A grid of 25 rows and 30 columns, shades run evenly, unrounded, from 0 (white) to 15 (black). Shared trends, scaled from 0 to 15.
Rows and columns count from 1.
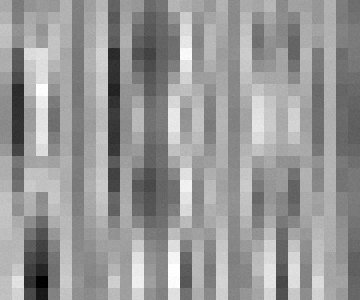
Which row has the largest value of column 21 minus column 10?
24
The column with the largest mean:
10
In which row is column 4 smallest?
8
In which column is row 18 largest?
13
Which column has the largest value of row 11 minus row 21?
2
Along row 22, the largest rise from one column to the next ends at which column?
16
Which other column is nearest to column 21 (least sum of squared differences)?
9
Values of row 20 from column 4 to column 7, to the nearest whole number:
10 6 4 7
